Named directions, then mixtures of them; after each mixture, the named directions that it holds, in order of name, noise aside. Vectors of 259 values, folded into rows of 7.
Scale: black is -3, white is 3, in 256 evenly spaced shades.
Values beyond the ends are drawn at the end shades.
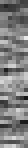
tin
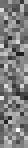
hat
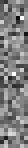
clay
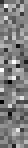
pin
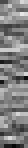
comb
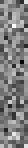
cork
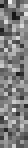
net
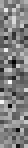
cork, pin, tin.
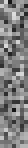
net.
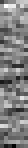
comb, pin, tin.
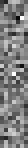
clay, net.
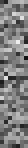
clay, comb, hat.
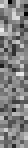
net.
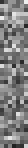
comb, cork.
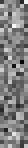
cork.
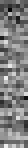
clay, tin.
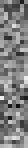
cork, hat, tin.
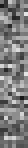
comb, net, tin.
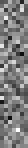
hat, pin.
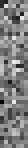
clay, net, pin.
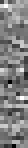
net, pin, tin.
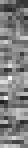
tin.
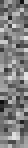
cork, pin, tin.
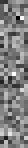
clay.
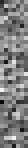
comb, pin, tin.
